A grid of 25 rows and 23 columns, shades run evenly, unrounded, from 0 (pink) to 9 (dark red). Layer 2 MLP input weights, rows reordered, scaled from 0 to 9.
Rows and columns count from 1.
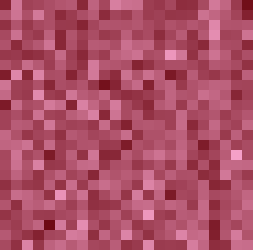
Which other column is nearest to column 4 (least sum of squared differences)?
9
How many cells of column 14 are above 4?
17
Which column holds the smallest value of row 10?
4
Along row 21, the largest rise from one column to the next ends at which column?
20
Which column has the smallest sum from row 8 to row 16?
2
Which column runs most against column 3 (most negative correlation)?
12
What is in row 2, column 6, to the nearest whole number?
7
